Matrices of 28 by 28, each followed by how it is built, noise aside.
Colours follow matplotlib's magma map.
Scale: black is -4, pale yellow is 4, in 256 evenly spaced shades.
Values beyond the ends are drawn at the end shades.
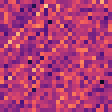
Hankel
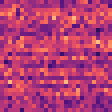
blocks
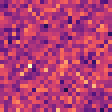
Hankel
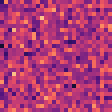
repeating rows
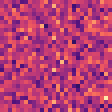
repeating rows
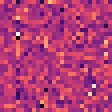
uneven columns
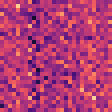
repeating rows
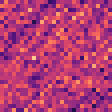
Hankel
